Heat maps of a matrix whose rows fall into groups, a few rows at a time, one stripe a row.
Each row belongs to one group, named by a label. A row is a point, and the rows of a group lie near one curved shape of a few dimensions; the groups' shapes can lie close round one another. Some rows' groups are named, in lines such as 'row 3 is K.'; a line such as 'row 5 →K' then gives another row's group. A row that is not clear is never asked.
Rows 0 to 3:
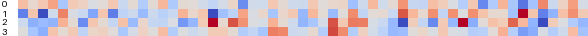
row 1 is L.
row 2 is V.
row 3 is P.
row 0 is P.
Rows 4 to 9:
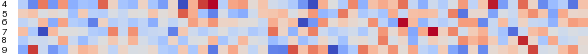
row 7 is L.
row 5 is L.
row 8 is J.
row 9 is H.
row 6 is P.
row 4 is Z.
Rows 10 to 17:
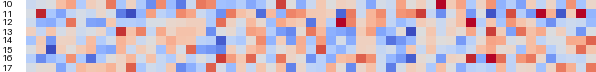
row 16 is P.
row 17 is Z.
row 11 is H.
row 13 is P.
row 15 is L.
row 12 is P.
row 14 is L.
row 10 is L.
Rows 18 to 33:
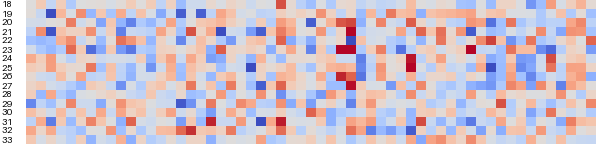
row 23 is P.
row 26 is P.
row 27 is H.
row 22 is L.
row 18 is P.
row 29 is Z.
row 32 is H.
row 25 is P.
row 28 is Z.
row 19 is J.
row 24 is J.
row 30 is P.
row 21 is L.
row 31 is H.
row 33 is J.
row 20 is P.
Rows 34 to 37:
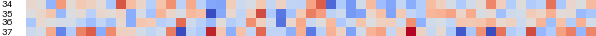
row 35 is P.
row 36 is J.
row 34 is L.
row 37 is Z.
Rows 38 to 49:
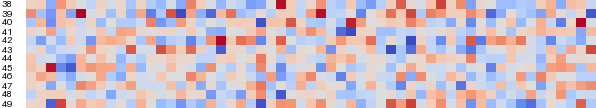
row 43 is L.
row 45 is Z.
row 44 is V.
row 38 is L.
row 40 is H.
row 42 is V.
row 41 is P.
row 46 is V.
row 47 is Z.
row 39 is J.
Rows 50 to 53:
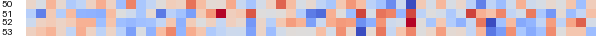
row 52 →P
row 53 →P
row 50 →H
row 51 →Z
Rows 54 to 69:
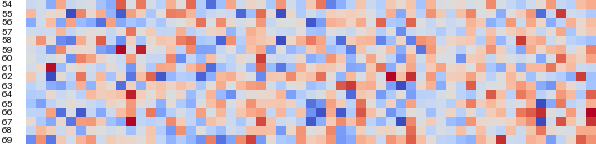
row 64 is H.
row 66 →P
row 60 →Z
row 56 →P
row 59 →L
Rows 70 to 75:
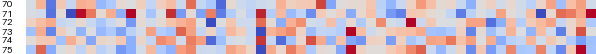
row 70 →L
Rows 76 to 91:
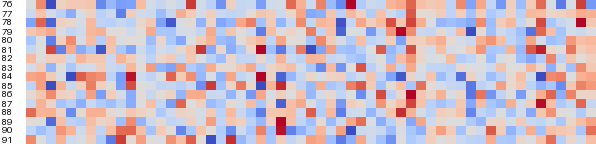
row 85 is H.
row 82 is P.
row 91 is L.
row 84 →Z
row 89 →H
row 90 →L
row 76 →L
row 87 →H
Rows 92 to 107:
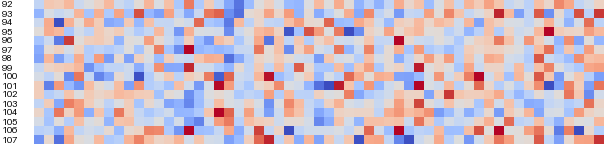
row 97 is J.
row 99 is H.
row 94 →L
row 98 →L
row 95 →H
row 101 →Z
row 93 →L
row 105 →Z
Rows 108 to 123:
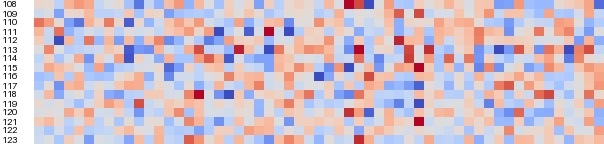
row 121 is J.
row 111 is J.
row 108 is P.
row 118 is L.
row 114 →L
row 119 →H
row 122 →Z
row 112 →J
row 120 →P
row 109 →J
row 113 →H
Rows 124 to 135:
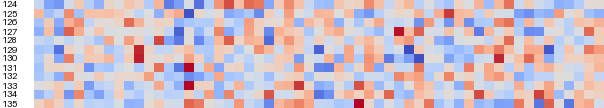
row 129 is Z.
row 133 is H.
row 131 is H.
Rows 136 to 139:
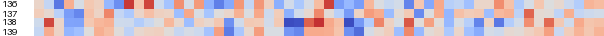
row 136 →L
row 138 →H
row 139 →H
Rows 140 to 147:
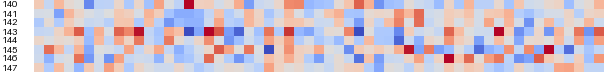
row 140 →H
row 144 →L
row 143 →L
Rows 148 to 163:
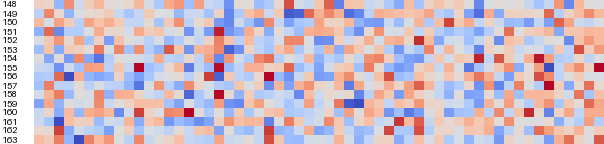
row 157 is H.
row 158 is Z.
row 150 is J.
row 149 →H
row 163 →Z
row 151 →H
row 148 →L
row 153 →L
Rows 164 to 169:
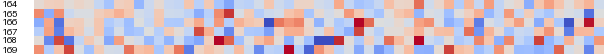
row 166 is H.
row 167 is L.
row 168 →Z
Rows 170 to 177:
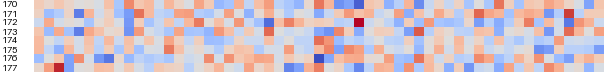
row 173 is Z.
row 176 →P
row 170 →P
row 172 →H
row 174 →P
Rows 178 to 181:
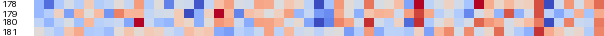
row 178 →Z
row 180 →Z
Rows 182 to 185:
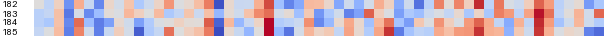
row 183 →P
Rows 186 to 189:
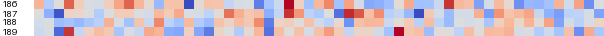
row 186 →L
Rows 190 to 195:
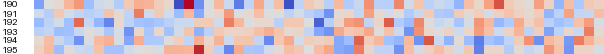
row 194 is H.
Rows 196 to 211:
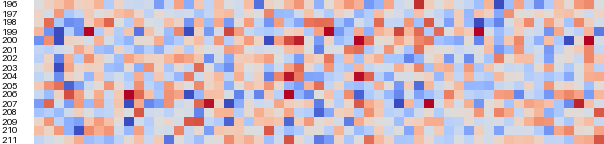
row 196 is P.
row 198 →H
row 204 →H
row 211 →P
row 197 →Z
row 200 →H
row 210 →Z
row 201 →P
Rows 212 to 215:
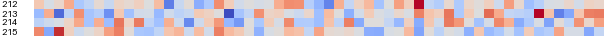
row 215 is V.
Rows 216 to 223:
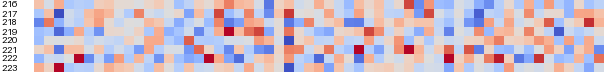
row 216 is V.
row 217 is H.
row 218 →H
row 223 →Z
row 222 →L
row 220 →J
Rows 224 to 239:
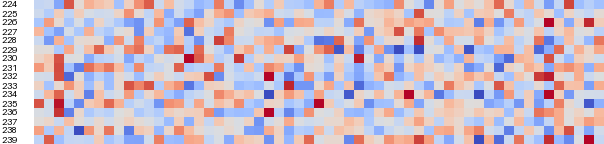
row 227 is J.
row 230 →H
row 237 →P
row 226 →H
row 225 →Z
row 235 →V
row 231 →Z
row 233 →L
